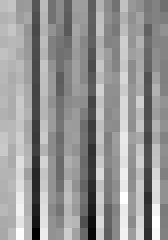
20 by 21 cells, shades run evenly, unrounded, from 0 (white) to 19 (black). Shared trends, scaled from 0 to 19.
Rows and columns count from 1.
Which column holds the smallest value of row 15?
16
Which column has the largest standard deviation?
20
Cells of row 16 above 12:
3
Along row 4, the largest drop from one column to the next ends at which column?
6
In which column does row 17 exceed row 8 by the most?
12
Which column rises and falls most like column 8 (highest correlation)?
2
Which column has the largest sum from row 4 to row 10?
5
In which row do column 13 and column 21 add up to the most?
1
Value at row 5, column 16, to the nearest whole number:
4
